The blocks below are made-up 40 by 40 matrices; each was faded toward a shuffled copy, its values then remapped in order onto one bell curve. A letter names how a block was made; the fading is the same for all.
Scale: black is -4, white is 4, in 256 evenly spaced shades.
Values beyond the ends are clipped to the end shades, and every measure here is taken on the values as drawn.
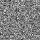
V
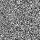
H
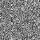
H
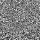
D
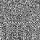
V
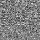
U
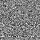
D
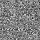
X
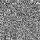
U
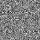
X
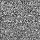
X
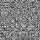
V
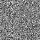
H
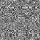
V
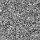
D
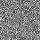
U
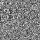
X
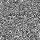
X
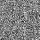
H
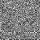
U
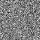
H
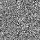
H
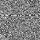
U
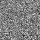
H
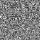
V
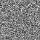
X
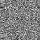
U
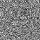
U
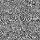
U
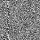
H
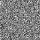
H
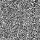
H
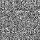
X
